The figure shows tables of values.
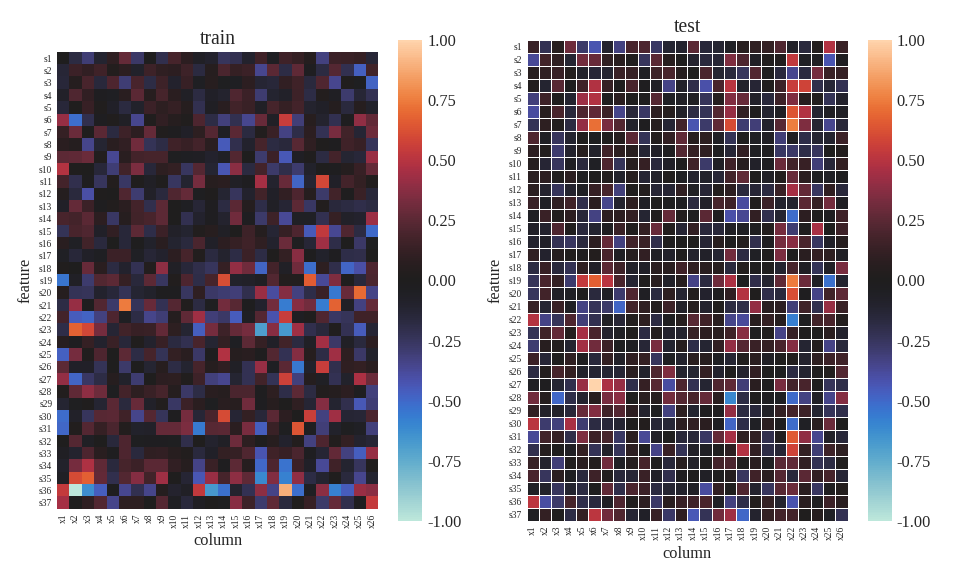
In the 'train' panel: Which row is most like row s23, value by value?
s35
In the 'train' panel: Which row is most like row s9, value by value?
s14
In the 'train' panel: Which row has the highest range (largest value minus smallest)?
s36
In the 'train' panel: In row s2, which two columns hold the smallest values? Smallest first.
x25, x17
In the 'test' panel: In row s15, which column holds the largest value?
x24
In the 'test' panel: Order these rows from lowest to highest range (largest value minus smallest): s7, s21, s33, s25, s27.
s25, s33, s21, s7, s27
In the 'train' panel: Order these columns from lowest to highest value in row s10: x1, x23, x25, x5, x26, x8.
x5, x8, x23, x25, x26, x1
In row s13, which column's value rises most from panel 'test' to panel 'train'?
x7
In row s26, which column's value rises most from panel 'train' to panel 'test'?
x20
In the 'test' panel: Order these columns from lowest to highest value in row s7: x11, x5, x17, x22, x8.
x11, x8, x5, x17, x22
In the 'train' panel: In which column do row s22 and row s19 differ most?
x14
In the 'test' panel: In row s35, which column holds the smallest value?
x15
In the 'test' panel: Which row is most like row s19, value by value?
s7
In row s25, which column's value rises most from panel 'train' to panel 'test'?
x1
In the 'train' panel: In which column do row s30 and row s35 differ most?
x3
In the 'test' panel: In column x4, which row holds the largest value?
s30
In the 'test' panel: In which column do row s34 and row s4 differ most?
x22
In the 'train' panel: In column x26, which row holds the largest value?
s37
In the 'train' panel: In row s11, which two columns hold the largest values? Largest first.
x22, x17
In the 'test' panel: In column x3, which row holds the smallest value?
s28
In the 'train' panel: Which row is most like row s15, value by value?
s3
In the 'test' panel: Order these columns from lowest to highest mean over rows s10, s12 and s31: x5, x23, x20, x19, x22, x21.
x20, x19, x5, x21, x23, x22
